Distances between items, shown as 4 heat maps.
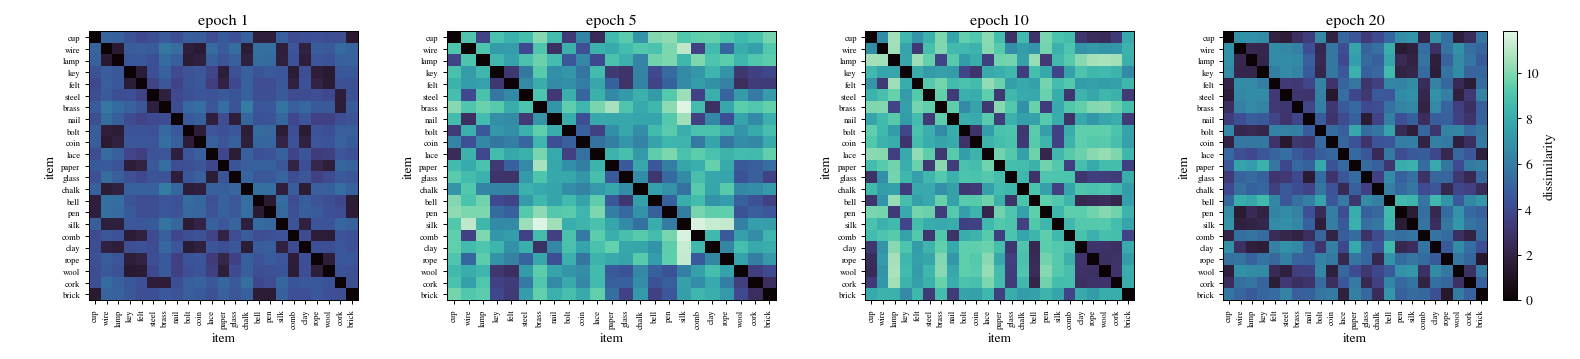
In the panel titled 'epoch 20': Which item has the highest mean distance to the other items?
bell
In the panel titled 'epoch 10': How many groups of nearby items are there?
5
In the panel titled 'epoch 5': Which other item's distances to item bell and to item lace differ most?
cup
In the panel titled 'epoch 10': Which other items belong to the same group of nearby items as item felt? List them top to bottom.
wire
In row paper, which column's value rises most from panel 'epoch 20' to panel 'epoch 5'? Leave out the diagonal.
brass
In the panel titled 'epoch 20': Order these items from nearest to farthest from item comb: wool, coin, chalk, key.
coin, wool, chalk, key
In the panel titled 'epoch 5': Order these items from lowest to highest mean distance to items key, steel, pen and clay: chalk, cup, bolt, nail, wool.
wool, nail, chalk, bolt, cup
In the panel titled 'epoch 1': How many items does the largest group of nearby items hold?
7
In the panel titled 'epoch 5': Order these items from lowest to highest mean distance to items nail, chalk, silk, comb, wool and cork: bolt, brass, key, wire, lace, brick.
key, brick, wire, bolt, lace, brass
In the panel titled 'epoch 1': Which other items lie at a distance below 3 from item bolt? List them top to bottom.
wire, lamp, coin, chalk, silk, clay
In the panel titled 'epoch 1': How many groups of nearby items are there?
5
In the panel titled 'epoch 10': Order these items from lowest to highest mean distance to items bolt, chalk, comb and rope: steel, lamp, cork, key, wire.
key, steel, cork, wire, lamp
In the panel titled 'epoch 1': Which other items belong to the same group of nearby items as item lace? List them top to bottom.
nail, glass
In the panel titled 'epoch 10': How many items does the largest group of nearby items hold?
7
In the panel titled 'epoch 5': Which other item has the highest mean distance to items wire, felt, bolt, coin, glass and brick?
brass
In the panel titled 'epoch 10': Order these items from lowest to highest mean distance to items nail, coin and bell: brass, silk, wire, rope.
rope, silk, wire, brass
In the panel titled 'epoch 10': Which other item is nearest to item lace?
pen
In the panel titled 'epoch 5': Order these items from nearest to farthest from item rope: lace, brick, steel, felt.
steel, felt, brick, lace
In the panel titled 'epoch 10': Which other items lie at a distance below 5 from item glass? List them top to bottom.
cup, bell, clay, rope, wool, cork
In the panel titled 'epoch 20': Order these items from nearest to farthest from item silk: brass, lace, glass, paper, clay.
clay, lace, glass, brass, paper
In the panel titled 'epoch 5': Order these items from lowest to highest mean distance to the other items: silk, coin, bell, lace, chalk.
coin, bell, chalk, lace, silk
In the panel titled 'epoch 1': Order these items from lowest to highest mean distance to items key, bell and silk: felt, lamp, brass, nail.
felt, lamp, nail, brass
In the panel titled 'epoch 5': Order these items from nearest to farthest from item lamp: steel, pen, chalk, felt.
chalk, felt, steel, pen
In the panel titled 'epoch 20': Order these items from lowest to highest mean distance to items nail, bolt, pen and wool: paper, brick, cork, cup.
cork, cup, brick, paper
